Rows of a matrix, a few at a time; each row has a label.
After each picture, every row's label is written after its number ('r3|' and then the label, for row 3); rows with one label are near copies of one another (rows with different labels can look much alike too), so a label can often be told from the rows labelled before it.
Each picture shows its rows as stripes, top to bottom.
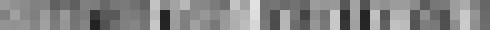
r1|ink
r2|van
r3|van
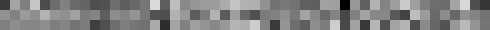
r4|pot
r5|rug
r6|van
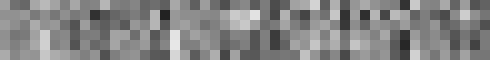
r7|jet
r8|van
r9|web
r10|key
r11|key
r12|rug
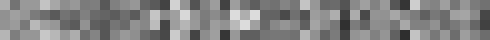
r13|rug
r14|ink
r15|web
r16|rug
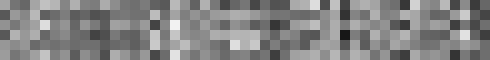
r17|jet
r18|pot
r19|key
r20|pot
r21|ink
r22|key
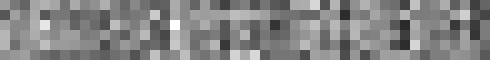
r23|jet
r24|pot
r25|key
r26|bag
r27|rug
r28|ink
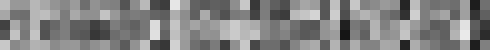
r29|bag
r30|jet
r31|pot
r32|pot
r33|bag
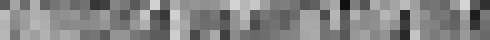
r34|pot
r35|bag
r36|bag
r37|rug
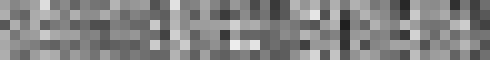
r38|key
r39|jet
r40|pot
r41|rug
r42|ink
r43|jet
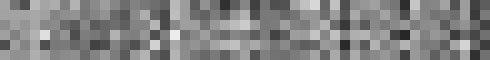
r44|jet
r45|bag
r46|web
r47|key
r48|pot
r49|bag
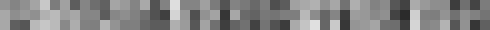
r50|key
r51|rug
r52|jet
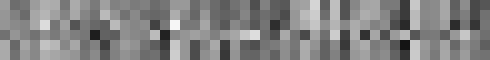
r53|jet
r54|jet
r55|key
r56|van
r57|rug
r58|rug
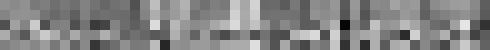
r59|ink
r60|ink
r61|pot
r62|jet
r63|van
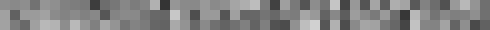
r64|van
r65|rug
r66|jet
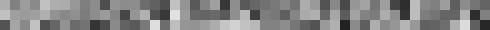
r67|rug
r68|bag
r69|pot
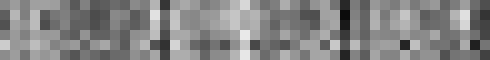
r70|web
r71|pot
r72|pot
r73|web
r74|bag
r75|web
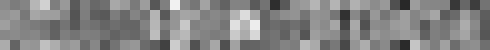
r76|key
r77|web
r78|ink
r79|ink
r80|rug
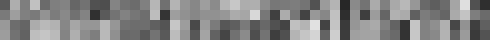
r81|pot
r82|van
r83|jet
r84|jet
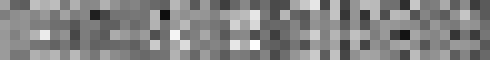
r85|jet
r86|van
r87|ink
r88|key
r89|ink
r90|jet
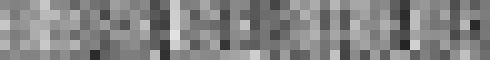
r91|key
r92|rug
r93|bag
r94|key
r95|rug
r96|van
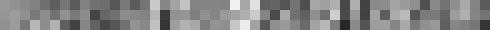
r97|ink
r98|van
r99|web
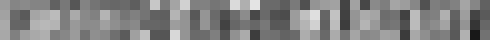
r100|ink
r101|jet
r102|jet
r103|bag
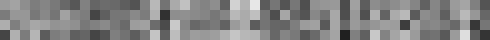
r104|ink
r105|van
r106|bag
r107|pot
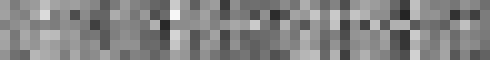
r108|rug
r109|key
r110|van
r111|rug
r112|rug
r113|jet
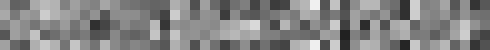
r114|jet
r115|rug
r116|van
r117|pot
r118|jet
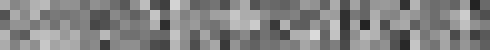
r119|bag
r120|pot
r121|van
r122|jet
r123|rug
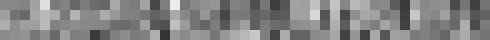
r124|key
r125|jet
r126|bag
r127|van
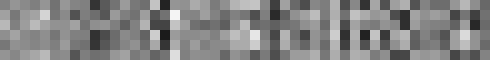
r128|van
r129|key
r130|bag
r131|van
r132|van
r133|key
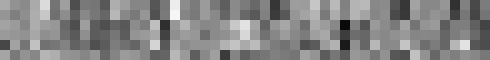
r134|key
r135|key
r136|web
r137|web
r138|pot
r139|rug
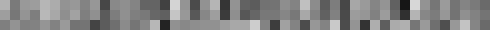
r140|rug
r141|rug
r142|van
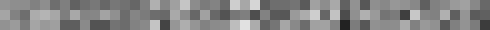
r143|ink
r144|jet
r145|web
